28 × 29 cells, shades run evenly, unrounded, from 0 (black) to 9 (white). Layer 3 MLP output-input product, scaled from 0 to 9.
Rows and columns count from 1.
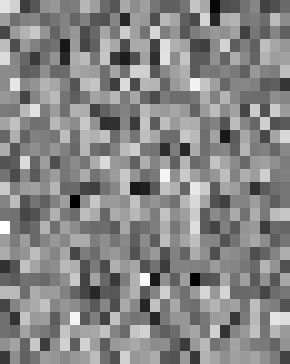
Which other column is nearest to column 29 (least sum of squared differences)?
28
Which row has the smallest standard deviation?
19
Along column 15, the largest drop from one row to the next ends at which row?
23
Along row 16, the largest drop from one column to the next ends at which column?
8
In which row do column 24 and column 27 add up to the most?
10
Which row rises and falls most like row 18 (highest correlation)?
1
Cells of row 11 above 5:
14
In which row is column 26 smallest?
15
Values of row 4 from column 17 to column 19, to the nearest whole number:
8 6 6
